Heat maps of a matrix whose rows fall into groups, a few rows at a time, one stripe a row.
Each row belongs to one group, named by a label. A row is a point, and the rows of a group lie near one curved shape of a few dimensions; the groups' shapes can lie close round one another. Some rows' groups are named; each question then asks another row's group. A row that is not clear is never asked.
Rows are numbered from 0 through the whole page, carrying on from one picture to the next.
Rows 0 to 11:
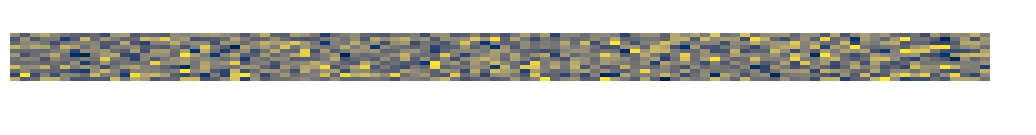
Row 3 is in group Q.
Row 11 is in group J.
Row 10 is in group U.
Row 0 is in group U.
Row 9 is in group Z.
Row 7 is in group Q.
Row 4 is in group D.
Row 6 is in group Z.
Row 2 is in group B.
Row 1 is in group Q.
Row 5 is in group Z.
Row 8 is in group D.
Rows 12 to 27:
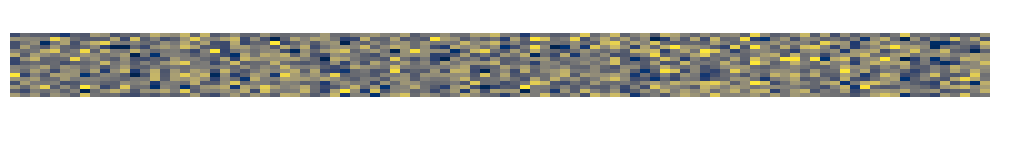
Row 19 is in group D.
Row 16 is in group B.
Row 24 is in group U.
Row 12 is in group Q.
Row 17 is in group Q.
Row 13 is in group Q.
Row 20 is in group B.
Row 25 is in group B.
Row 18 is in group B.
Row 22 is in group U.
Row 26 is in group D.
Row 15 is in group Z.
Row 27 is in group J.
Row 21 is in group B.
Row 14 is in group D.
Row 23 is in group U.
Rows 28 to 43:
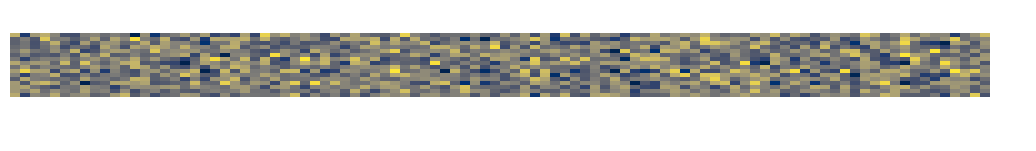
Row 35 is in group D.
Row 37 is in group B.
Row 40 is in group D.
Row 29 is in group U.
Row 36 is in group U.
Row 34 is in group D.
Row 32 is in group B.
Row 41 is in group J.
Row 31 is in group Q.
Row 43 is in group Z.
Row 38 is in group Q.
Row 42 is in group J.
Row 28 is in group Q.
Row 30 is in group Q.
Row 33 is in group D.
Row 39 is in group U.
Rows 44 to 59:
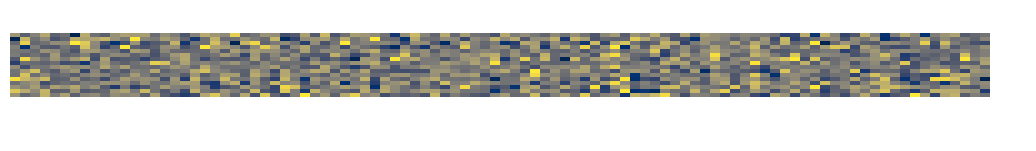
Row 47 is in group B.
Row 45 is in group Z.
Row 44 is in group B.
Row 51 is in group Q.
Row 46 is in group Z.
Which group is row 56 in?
D
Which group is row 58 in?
D
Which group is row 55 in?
D
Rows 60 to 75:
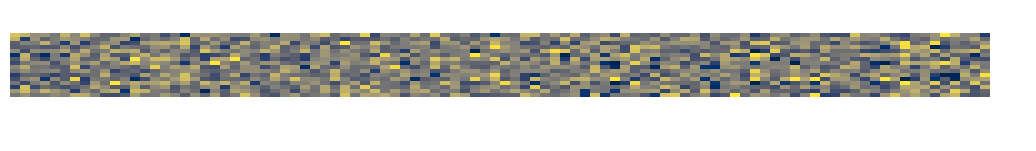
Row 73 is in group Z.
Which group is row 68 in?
B
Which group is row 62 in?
D
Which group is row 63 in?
D
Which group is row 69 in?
Z
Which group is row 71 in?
B
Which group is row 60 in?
D
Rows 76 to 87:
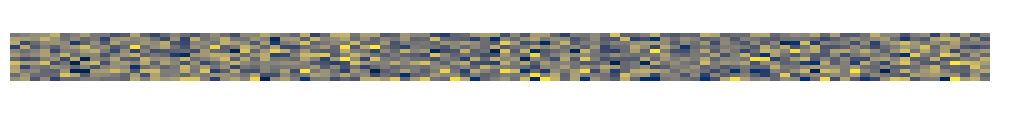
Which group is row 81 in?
D
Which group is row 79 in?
Z
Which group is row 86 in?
Q
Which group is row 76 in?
B
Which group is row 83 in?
B
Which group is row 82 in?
D
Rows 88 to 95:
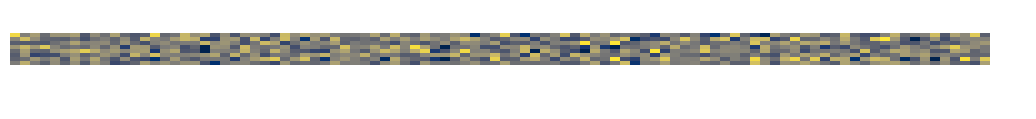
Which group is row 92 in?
Q
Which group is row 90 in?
B
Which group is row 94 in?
B
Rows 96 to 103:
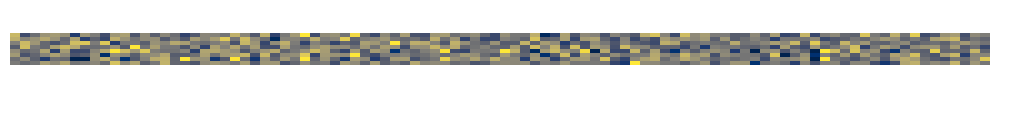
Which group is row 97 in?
D
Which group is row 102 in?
Z
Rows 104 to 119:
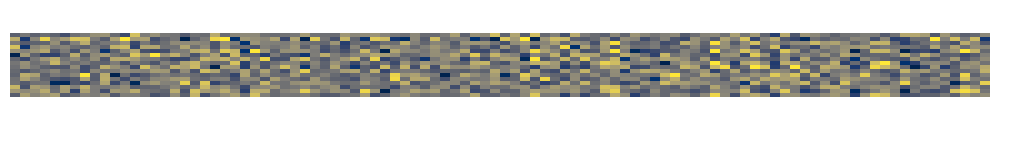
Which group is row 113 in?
D
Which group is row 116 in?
Q
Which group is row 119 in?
U
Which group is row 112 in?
D
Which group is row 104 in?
Z
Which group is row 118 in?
U
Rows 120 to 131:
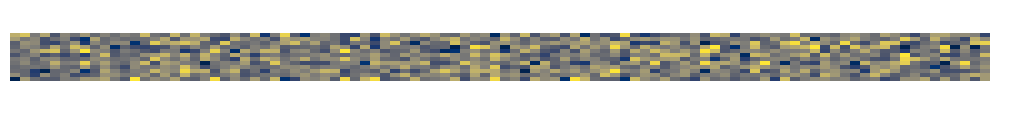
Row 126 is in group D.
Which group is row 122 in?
B
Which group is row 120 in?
D
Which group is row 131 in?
Z
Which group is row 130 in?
Z
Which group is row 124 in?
B
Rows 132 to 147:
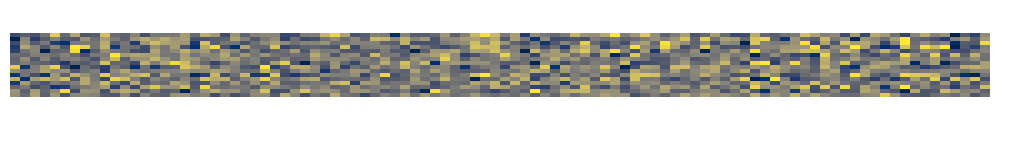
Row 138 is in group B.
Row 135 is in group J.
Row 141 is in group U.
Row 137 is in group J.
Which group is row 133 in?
Q
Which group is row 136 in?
B
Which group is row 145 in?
Q
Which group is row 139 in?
D
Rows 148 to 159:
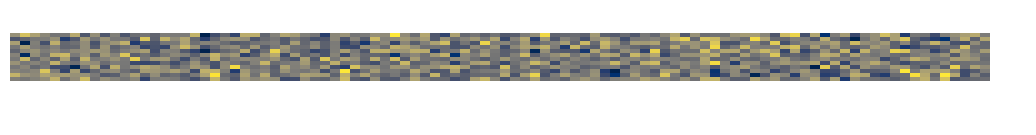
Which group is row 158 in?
D
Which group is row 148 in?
B
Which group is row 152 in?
Q
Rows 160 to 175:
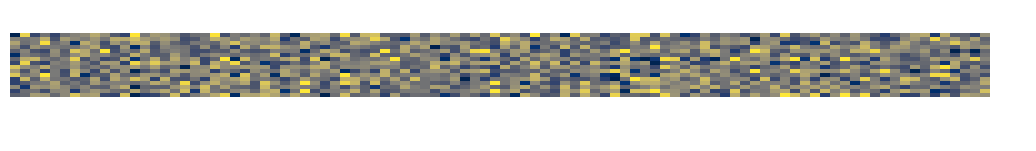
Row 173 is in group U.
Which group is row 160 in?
Z
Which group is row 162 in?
B
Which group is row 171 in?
U
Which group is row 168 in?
D
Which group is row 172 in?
D
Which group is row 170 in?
D
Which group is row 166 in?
B
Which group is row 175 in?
B
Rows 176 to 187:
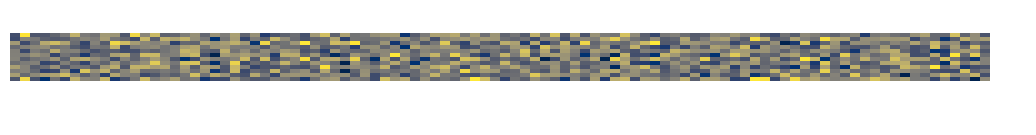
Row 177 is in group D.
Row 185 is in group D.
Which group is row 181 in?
B
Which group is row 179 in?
J
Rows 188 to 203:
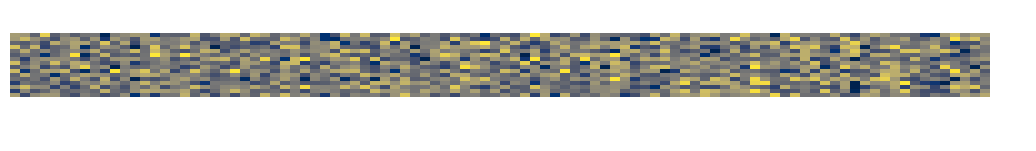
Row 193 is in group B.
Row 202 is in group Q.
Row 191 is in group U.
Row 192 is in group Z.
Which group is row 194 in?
D
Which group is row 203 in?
Q
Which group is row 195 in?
Z
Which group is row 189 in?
B
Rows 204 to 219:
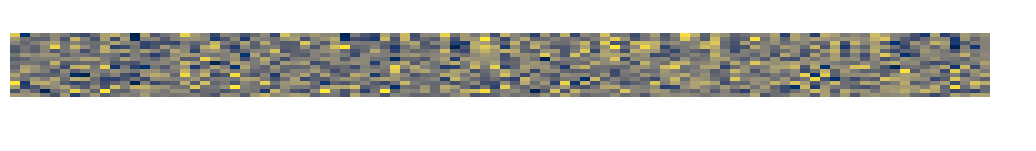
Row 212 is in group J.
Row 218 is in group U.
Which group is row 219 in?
B
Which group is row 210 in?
B
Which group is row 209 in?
J
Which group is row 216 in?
Q
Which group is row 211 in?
Z
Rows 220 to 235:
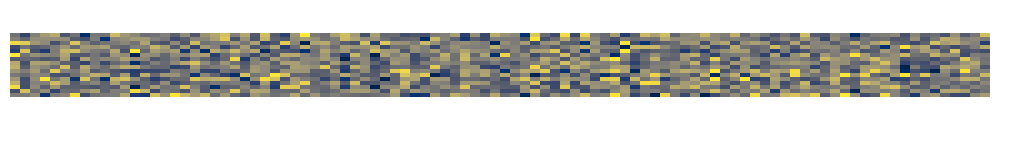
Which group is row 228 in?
D
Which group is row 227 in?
U
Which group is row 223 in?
D
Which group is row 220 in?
D
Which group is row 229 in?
J
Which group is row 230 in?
Q
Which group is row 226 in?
D
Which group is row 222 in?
D
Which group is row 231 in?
U
